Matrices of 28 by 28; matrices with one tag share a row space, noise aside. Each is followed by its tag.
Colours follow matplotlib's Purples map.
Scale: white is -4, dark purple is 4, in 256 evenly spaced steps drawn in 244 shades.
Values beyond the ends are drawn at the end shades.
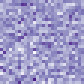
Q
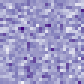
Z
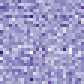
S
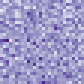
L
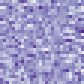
Z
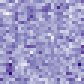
Z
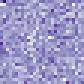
L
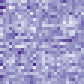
Q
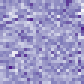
Z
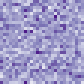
S
